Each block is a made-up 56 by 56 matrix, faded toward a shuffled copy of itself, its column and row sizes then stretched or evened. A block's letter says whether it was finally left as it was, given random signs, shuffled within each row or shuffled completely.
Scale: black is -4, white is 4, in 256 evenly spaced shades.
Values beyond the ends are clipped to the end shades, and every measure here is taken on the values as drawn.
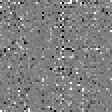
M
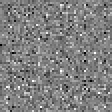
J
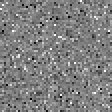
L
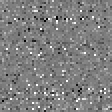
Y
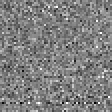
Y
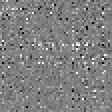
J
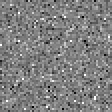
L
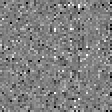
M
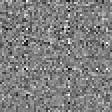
J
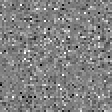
J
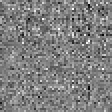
M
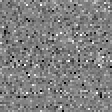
Y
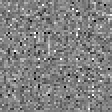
J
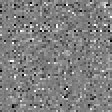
J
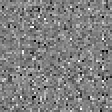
J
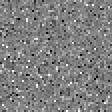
L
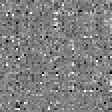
M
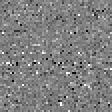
Y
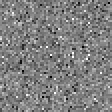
L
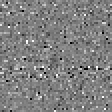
Y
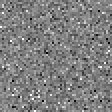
L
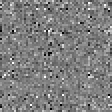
J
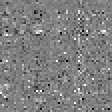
M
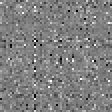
M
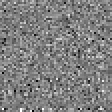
J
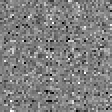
M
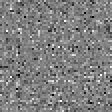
J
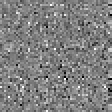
M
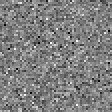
L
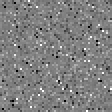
L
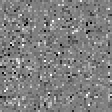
J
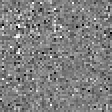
J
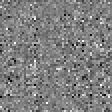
J
